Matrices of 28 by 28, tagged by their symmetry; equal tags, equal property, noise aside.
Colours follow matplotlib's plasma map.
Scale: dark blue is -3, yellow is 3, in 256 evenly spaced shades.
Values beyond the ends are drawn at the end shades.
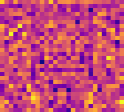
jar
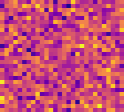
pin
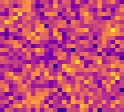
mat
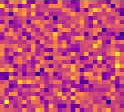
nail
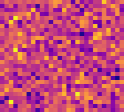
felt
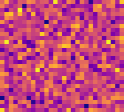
pin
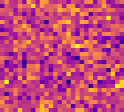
nail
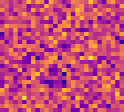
nail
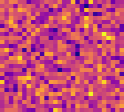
mat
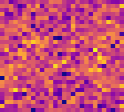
pin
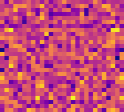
jar
